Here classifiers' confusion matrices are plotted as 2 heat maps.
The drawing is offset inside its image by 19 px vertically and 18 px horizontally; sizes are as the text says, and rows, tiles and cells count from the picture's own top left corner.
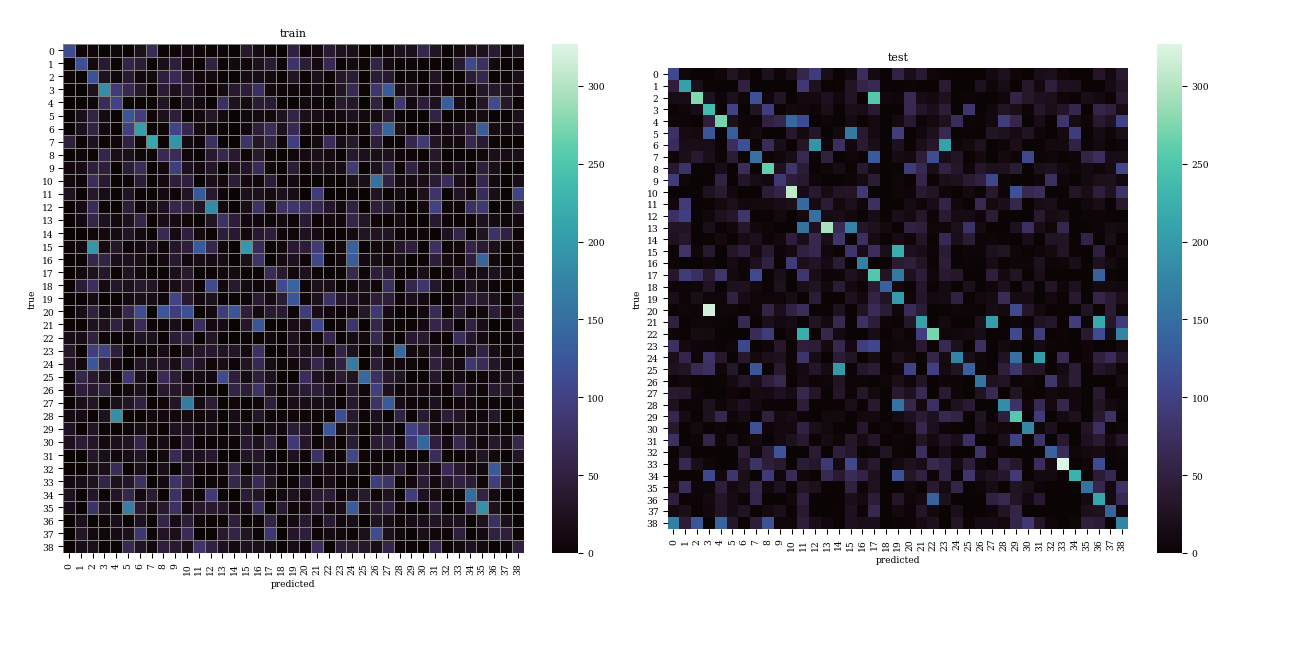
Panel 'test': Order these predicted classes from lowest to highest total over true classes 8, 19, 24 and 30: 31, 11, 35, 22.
35, 22, 11, 31
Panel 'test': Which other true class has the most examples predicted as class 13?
33
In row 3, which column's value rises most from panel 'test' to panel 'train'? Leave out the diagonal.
27
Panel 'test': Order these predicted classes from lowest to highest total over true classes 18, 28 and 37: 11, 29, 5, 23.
23, 5, 11, 29
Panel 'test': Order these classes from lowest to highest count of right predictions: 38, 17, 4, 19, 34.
38, 19, 34, 17, 4
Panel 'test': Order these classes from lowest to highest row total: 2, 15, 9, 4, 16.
16, 9, 15, 2, 4
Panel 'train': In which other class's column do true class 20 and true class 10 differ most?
8
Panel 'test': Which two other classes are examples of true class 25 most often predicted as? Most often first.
14, 7
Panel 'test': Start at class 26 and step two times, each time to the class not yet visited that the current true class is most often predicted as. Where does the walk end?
9
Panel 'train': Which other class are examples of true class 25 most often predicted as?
13
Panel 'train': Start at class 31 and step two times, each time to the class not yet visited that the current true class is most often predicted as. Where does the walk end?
2
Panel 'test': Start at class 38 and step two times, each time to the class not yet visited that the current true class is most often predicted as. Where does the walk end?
12
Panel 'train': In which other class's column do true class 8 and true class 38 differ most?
11
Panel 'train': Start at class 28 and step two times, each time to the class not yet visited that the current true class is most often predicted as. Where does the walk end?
32
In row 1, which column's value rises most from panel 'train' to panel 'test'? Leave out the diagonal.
11
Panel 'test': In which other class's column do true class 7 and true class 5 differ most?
15
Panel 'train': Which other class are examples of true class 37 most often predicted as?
26
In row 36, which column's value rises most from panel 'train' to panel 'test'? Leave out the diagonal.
22
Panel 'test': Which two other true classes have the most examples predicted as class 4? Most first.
38, 17
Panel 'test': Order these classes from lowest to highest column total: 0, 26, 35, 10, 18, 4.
18, 35, 26, 4, 10, 0
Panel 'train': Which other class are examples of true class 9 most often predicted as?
24
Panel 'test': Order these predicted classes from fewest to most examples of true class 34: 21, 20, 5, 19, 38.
38, 20, 21, 5, 19
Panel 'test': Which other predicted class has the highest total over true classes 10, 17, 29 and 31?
36
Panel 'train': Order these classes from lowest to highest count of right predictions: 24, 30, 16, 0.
16, 0, 30, 24
